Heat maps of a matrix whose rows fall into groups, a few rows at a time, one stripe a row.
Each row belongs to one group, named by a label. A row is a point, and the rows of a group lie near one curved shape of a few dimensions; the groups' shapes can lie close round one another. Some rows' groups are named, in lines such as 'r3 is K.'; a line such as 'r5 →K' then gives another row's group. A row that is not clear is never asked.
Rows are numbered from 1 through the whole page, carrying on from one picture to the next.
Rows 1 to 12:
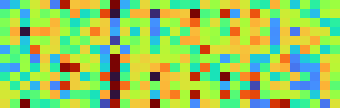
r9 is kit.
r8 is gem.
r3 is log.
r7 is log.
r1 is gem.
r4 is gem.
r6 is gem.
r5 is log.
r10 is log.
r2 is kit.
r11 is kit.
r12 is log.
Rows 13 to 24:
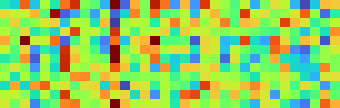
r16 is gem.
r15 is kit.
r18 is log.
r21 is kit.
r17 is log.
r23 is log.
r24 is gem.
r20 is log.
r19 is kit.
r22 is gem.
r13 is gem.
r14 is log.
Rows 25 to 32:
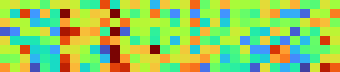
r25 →kit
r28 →gem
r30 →log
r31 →log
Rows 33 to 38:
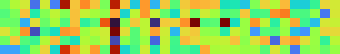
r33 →log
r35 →kit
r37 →log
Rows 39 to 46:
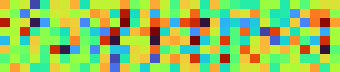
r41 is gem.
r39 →gem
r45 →kit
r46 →gem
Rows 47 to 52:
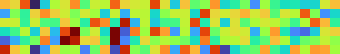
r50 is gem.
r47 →gem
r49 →gem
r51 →gem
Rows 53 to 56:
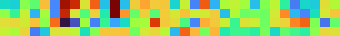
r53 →gem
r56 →gem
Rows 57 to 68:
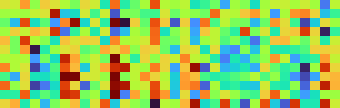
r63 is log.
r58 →log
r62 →gem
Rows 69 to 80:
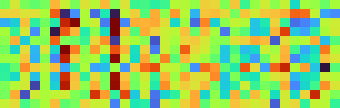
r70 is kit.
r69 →gem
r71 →gem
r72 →log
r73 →log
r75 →log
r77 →log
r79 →gem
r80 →log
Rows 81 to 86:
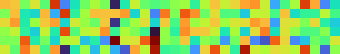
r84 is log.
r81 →log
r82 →log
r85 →log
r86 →log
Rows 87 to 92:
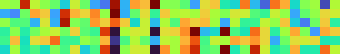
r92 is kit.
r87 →log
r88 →gem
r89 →log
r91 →log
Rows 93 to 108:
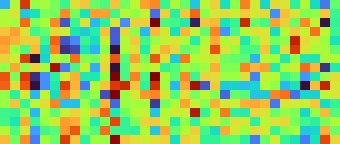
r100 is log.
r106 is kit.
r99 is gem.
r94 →log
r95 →log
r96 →gem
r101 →gem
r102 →gem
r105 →kit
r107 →kit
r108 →gem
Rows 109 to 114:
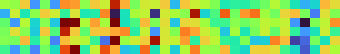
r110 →kit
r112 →log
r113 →log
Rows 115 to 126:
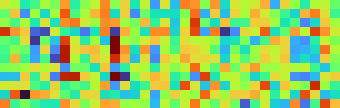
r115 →log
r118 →gem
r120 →log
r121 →log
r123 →gem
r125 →gem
